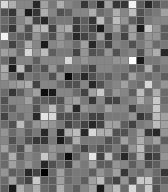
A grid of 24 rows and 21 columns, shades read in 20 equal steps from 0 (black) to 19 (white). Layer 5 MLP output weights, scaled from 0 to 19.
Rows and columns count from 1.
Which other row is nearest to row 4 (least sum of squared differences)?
24
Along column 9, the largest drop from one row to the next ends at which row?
20
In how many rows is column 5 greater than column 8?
11
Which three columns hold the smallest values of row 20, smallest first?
9, 16, 19
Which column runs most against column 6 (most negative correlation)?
13
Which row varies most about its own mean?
1
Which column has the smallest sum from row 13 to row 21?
8
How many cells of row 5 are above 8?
8
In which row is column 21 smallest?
7
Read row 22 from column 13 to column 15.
11 9 12
